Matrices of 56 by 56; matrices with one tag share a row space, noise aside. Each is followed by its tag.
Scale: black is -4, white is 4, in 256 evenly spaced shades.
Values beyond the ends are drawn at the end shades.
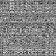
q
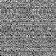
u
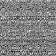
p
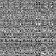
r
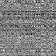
r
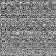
p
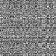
q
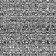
q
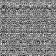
p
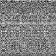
p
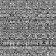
q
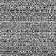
u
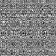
p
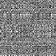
u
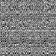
p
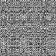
p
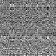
q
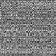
u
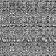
q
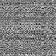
r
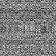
r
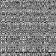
p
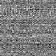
u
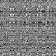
q
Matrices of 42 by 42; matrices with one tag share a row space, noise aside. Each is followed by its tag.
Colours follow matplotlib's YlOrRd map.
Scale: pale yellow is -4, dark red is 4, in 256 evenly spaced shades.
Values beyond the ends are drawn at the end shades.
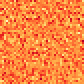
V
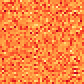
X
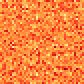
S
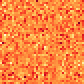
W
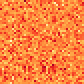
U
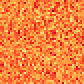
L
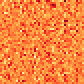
L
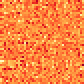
V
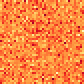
V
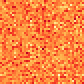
S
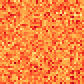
X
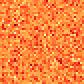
X
